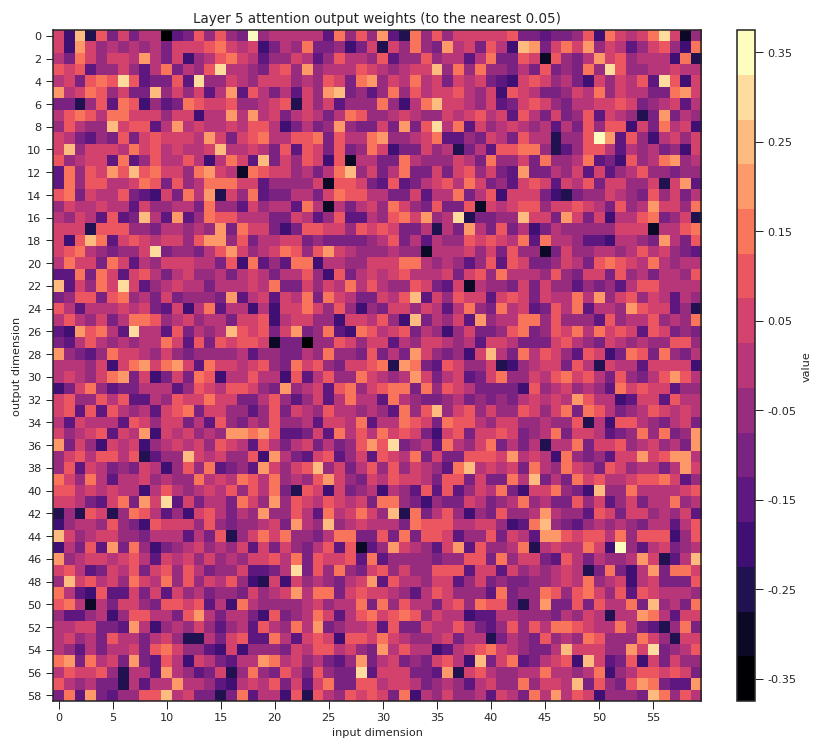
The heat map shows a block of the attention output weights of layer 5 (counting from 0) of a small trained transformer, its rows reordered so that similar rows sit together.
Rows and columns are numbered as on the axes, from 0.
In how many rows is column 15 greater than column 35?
27
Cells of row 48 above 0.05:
10
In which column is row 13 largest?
58
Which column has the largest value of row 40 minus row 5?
41
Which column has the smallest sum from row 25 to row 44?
21
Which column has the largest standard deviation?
25
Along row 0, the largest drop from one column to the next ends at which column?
3
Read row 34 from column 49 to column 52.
-0.25 0 -0.2 0.1
